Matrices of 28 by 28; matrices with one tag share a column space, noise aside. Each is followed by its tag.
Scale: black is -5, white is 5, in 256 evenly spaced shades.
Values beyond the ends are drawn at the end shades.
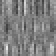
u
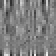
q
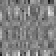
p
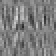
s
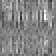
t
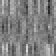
u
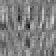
s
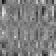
p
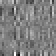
p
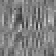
s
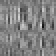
s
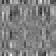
p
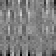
q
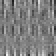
q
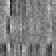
u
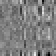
p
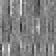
u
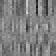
u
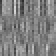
u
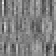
u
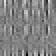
q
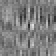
s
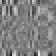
p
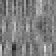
u
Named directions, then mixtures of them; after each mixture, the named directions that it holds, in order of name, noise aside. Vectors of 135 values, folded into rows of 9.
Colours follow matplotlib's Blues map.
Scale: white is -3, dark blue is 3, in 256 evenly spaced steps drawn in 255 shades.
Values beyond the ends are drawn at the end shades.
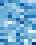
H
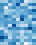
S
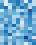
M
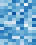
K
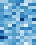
K, S.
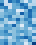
H, M.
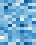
S.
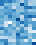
H, S.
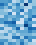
K.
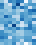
M, S.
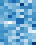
H, K.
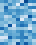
S.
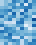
K.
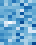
H, K.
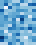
M, S.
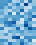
K.
